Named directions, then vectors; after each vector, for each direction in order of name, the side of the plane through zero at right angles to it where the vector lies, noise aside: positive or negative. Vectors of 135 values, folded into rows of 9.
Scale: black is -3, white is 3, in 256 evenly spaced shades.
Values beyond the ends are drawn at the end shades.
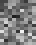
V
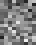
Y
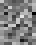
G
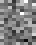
positive, negative, negative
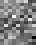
negative, negative, negative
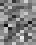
positive, positive, negative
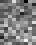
negative, positive, positive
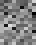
positive, positive, positive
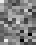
positive, negative, positive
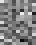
positive, negative, negative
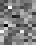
positive, positive, negative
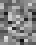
positive, negative, positive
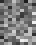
negative, positive, positive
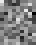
positive, negative, positive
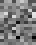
negative, negative, negative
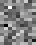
positive, positive, negative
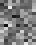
positive, positive, negative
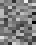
positive, negative, negative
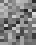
negative, negative, negative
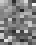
positive, negative, negative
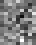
negative, positive, negative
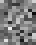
positive, negative, positive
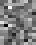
positive, positive, negative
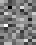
negative, negative, positive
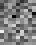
positive, positive, positive
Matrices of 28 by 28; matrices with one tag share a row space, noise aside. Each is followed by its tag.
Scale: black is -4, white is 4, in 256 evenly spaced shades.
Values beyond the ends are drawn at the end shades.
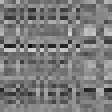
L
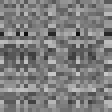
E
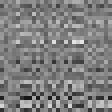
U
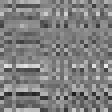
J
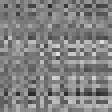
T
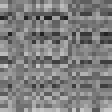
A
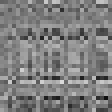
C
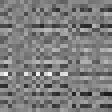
A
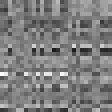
A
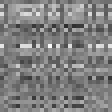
U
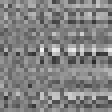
T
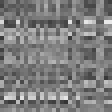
L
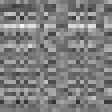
E
